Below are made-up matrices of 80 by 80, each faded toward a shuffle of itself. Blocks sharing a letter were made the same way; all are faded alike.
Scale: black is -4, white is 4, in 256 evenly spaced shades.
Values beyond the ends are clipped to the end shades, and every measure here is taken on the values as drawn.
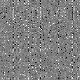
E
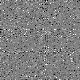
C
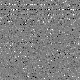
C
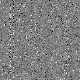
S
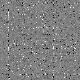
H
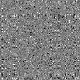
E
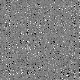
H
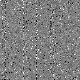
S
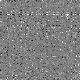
C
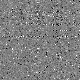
H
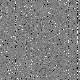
S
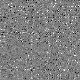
C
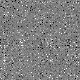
H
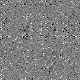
C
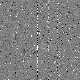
S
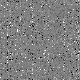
H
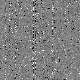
S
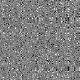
E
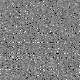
C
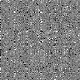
E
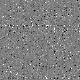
H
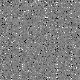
H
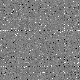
H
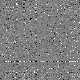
C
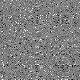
C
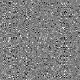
E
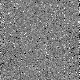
S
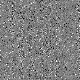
S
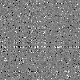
C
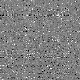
C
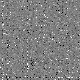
H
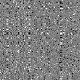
E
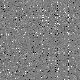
H
